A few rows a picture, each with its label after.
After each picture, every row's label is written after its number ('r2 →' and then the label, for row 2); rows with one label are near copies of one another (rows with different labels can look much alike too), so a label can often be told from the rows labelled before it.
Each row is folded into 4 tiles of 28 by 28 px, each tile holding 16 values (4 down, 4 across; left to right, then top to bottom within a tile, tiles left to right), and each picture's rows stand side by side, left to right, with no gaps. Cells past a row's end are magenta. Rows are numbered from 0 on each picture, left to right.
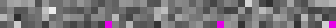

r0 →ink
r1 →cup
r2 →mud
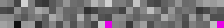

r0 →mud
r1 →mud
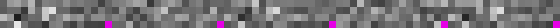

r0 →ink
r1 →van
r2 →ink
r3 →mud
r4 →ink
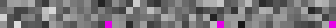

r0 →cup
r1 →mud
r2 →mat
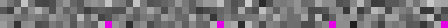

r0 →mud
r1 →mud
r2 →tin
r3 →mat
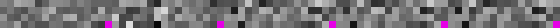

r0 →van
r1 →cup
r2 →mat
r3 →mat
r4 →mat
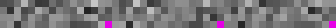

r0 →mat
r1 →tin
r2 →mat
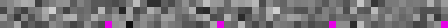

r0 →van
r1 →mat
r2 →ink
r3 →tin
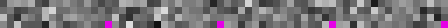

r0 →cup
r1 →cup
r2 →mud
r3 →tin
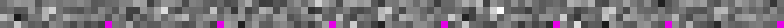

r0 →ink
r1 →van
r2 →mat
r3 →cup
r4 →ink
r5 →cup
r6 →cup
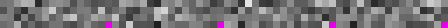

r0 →van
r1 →cup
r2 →mud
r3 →mat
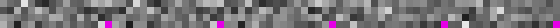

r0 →mud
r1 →mud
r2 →mat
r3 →ink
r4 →ink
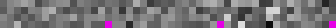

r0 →van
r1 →mat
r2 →cup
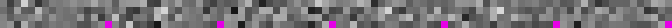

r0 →tin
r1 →cup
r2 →mat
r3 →van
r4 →ink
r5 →mat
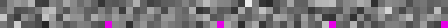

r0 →cup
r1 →mat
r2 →mud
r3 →van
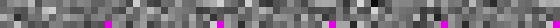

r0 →ink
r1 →mud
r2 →mud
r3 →tin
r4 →mud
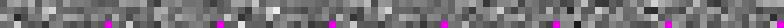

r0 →ink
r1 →cup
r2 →ink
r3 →ink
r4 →van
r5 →mat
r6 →mud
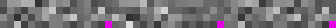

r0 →van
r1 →ink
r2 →van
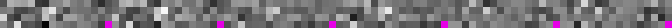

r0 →cup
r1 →cup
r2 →ink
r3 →ink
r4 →tin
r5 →tin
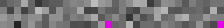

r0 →mat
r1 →van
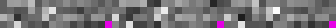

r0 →ink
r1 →cup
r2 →ink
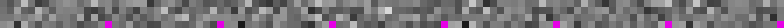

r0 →tin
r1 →van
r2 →mat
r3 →ink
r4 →tin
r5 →mud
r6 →tin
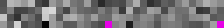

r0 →cup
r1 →mat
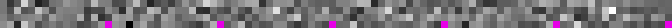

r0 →tin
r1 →mat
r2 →van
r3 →van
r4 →mat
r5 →ink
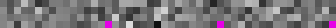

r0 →tin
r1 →cup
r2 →van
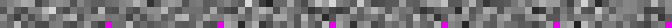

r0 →van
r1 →van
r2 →mud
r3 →mud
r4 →mat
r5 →tin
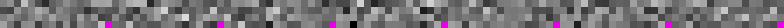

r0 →mud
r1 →van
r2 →cup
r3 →mat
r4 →tin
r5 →mat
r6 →van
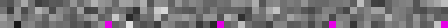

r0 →mat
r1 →ink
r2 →ink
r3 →mud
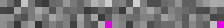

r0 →mud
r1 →mud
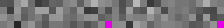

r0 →mat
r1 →tin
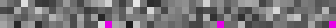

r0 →mud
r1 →tin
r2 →van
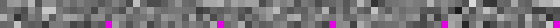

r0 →ink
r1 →mud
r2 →van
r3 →tin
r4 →mud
